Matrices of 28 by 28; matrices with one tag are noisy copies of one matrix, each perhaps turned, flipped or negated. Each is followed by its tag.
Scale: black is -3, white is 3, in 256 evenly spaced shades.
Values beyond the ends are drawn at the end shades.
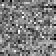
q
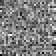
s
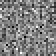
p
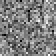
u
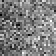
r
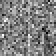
u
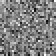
s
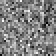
u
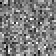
q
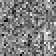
u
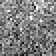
r
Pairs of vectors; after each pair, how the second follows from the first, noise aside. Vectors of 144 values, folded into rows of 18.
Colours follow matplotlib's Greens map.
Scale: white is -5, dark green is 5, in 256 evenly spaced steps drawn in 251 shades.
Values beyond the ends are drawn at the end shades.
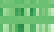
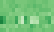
reversed, negated, partly zeroed.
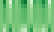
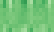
shrunk.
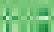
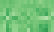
shrunk.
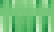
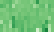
partly zeroed.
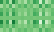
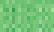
reversed, negated, shrunk.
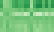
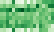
wrapped around, negated, scaled up.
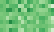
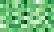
wrapped around, negated, scaled up.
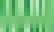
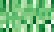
wrapped around, negated, scaled up.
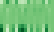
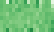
reversed, negated, partly zeroed.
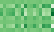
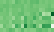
partly zeroed.
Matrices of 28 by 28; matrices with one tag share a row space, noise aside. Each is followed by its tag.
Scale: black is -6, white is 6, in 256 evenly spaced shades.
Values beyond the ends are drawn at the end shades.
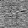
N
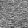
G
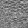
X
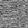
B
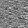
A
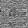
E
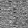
E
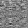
N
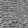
B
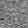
N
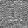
G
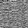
B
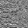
B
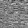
A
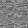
G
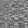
A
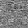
G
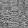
B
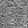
G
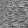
A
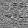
X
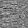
B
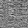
G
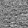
X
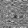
X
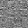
G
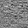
X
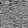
E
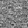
G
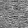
A
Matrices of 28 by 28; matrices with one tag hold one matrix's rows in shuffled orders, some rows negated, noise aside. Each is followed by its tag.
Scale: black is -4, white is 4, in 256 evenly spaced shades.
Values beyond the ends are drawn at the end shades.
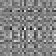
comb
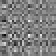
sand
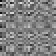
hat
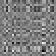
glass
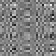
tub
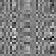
tub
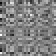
hat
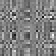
tub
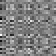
hat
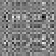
glass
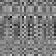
comb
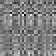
comb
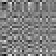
sand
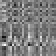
sand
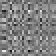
sand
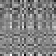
comb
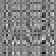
glass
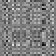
glass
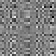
tub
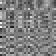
hat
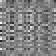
hat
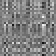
glass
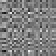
sand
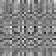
comb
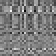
comb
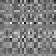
comb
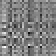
sand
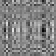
glass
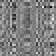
tub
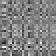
sand
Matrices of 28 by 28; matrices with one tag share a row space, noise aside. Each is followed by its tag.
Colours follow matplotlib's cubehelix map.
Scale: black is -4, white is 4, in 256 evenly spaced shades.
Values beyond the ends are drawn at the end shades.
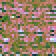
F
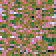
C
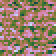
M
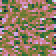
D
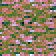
M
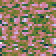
D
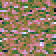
D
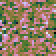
D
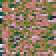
C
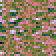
C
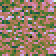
M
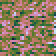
M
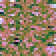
C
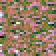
C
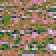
M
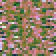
C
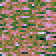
D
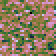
M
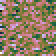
C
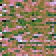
F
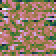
F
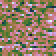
M
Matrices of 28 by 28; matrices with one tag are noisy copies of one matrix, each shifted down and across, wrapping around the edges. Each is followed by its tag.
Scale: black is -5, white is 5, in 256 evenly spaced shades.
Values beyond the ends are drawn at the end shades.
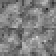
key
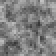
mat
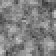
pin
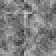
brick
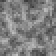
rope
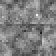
key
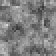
mat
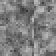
pin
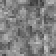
pin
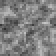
rope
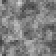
mat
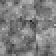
key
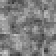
mat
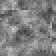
mat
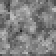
key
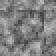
key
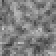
rope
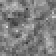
rope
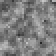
rope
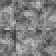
key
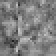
pin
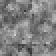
key
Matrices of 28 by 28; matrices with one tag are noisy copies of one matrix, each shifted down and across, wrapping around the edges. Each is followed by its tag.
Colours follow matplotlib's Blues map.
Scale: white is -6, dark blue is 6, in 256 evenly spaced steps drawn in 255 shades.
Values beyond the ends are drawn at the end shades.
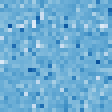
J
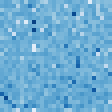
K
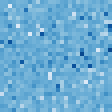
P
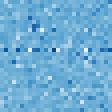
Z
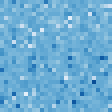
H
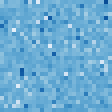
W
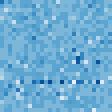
Z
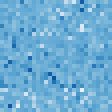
K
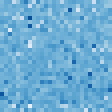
K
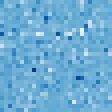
J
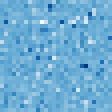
J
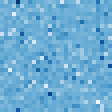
W
